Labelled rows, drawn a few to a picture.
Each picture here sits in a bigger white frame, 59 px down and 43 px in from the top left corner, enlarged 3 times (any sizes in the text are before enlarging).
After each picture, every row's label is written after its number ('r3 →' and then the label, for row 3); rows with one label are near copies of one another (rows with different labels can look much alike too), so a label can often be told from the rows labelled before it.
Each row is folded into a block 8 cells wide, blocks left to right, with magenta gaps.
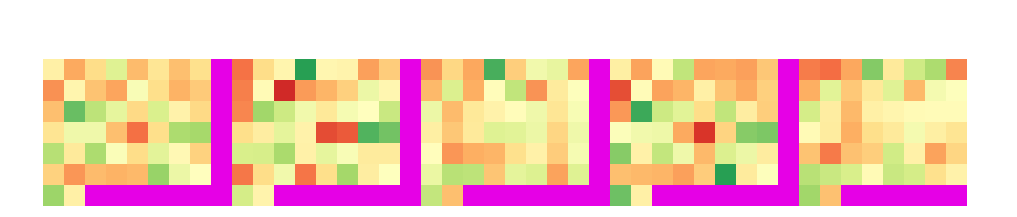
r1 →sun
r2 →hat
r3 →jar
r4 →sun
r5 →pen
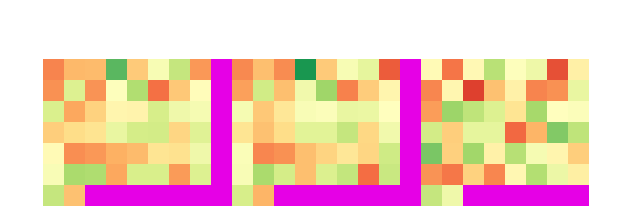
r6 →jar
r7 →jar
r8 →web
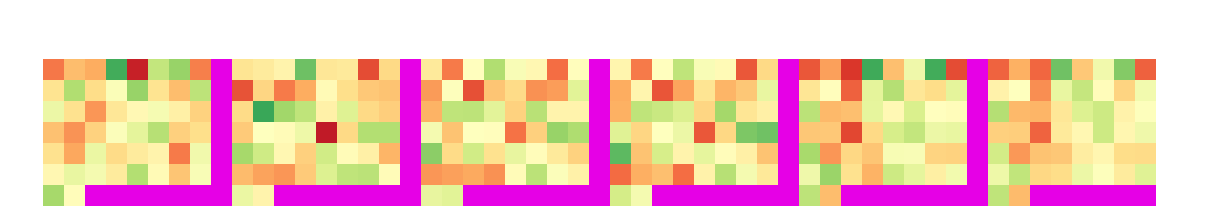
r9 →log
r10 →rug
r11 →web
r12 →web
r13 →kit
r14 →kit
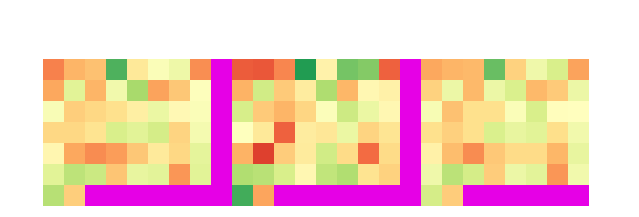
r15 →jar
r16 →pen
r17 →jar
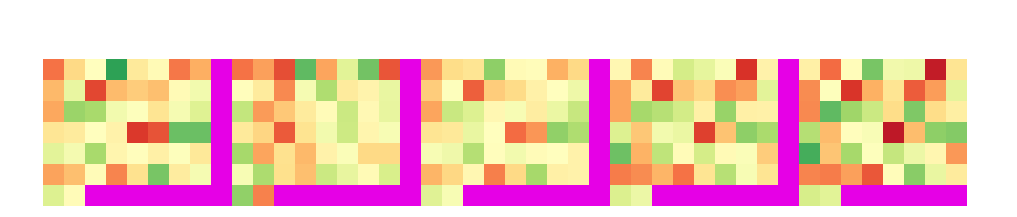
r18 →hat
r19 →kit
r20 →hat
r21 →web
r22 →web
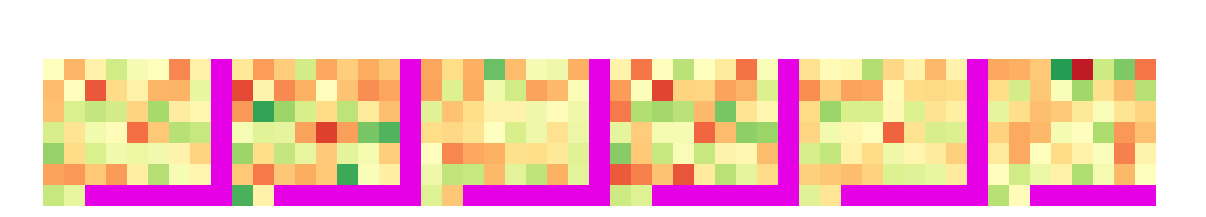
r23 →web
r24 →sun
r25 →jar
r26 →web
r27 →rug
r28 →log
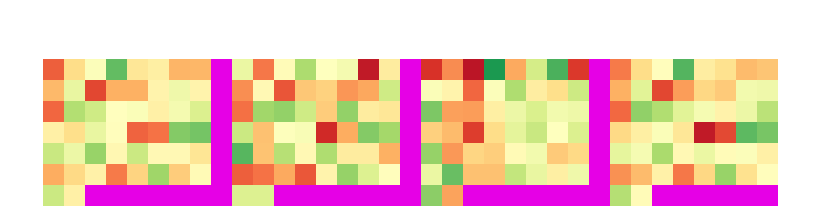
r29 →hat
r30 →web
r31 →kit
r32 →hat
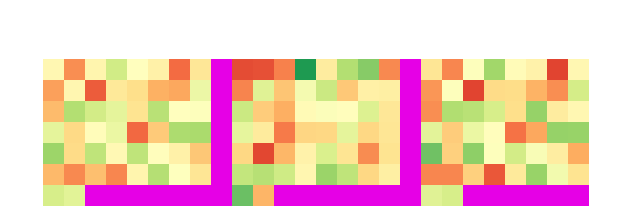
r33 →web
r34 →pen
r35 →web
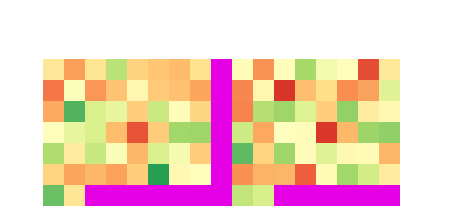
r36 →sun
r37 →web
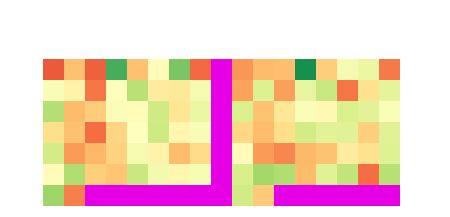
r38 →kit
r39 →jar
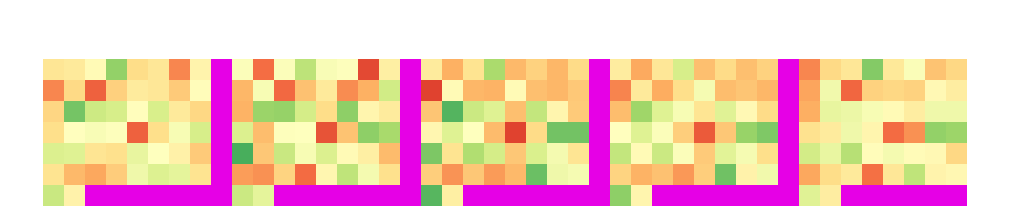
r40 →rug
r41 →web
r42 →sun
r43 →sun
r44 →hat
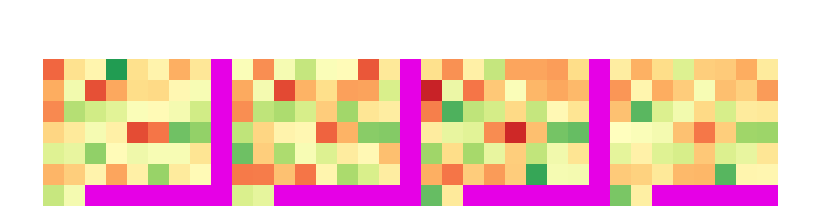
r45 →hat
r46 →web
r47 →sun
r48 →sun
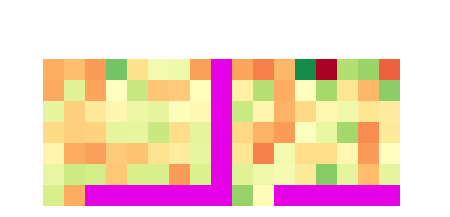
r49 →jar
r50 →log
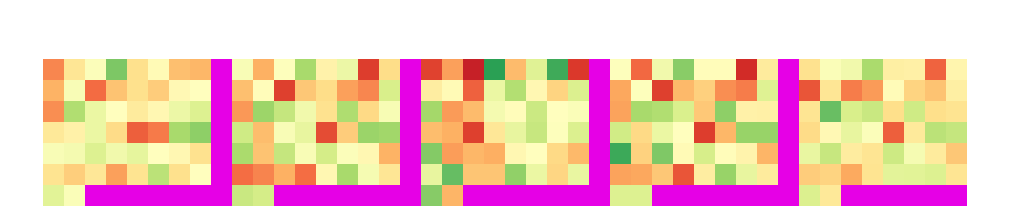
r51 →hat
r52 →web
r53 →kit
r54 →web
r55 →rug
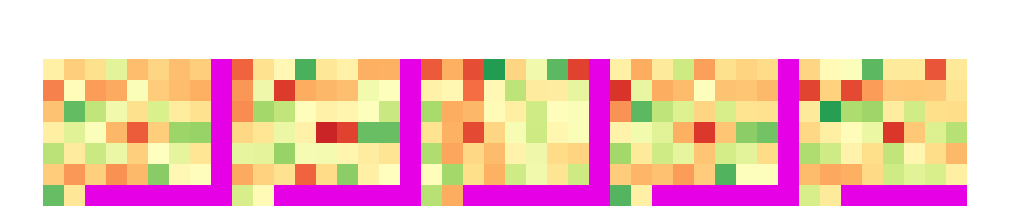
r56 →sun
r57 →hat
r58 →kit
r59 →sun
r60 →rug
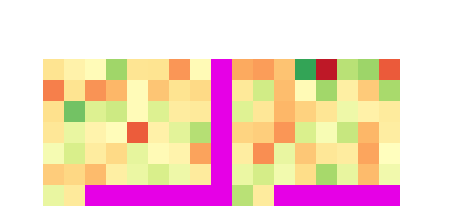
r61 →rug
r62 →log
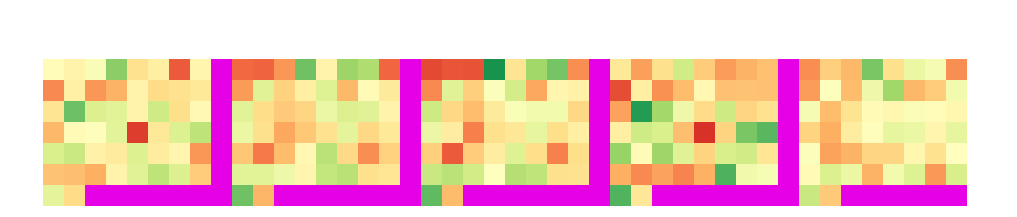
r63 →rug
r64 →pen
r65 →pen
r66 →sun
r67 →jar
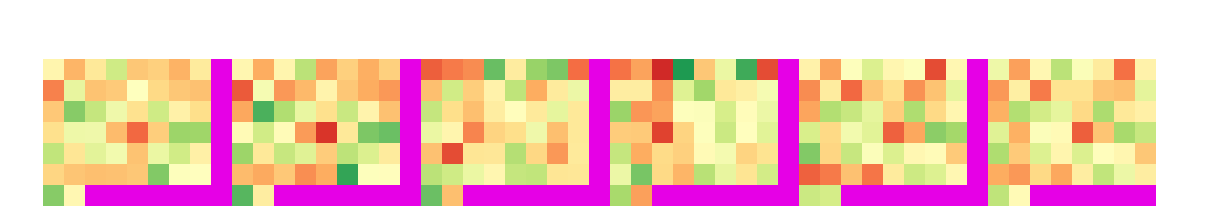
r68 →sun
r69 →sun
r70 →pen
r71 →kit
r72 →web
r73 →web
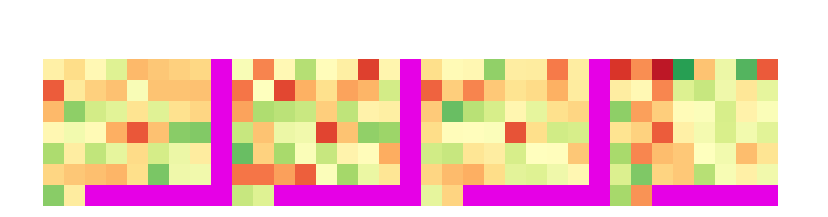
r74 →sun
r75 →web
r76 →rug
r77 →kit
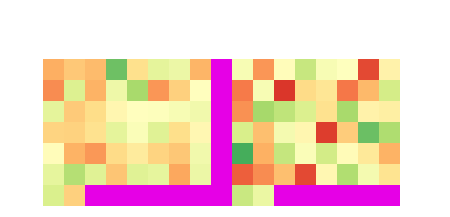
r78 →jar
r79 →web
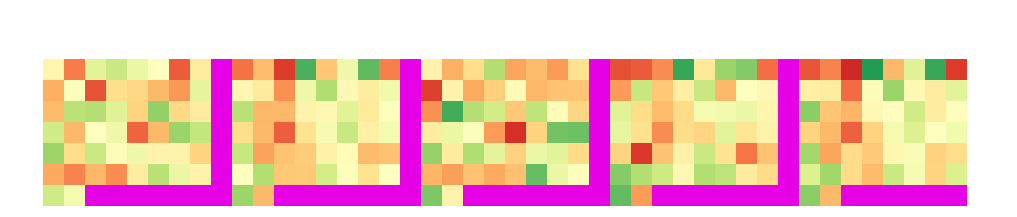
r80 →web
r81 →kit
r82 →sun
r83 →pen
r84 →kit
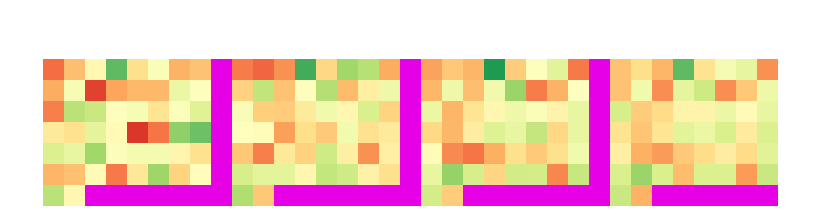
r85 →hat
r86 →pen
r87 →jar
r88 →jar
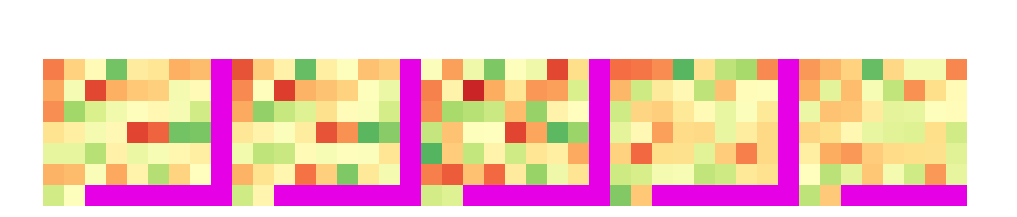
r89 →hat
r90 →hat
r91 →web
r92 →pen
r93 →jar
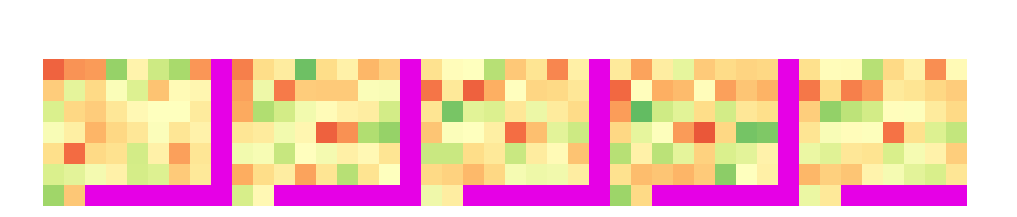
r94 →pen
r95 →hat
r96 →rug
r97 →sun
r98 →rug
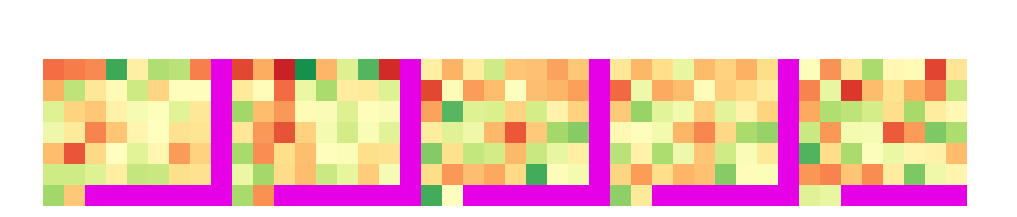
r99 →pen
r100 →kit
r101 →sun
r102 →sun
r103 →web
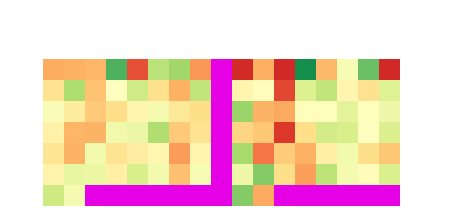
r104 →log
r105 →kit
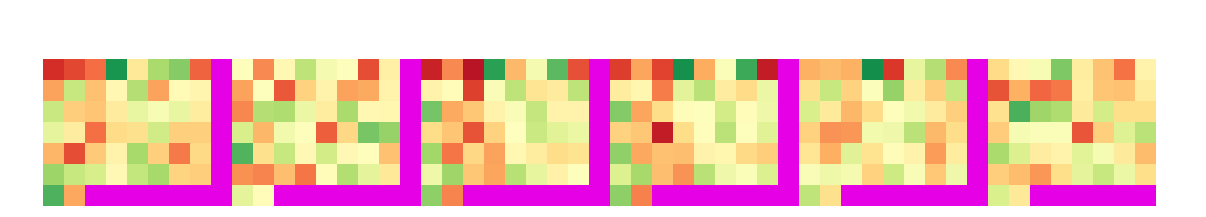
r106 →pen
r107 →web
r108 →kit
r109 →kit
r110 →log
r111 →rug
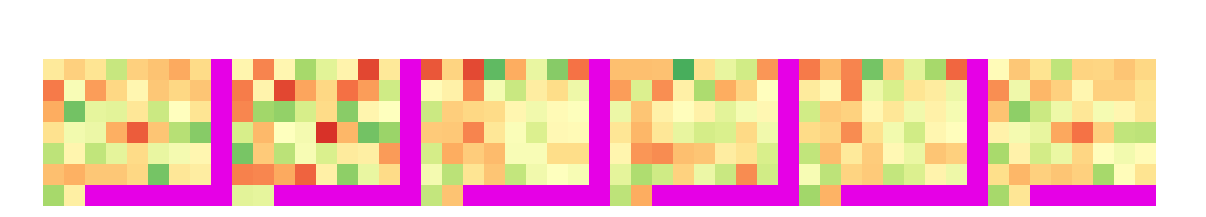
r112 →sun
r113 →web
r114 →kit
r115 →jar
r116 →kit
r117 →sun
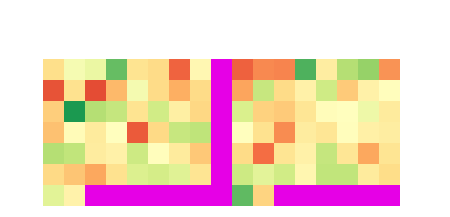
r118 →rug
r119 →pen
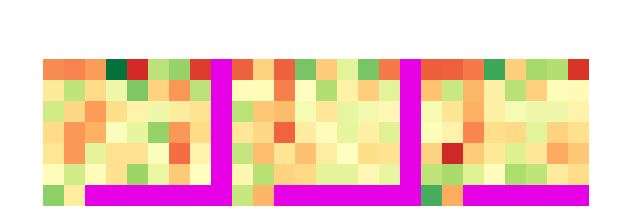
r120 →log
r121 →kit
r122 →pen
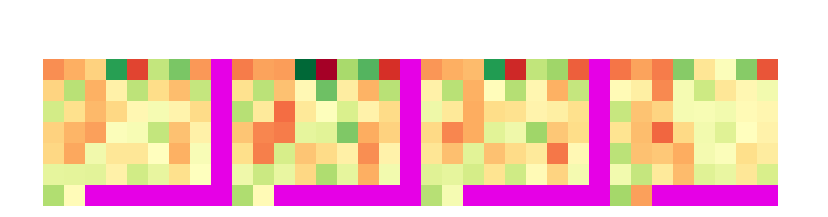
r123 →log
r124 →log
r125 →log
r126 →kit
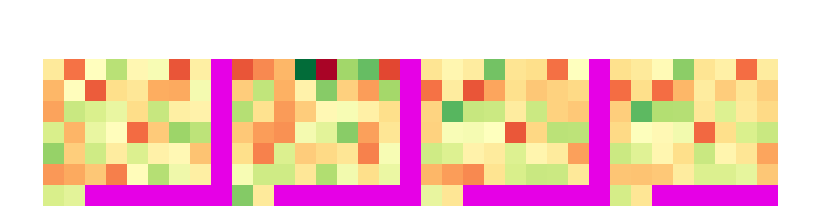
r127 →web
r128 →log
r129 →rug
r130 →rug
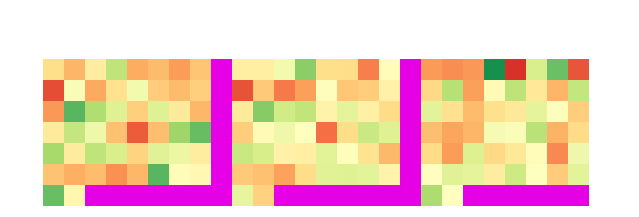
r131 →sun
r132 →rug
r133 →log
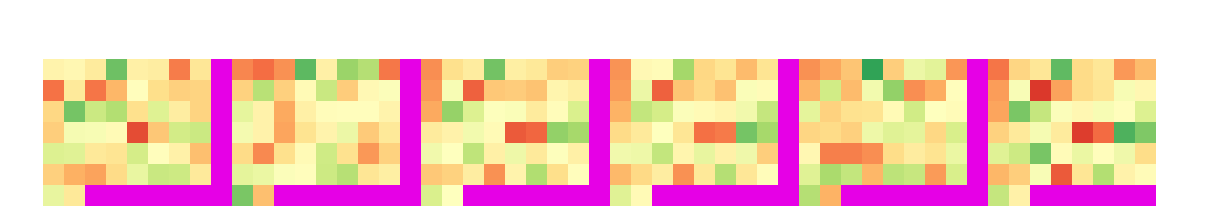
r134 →rug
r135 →pen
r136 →hat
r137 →hat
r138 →jar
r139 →hat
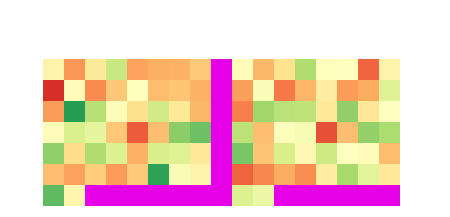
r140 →sun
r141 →web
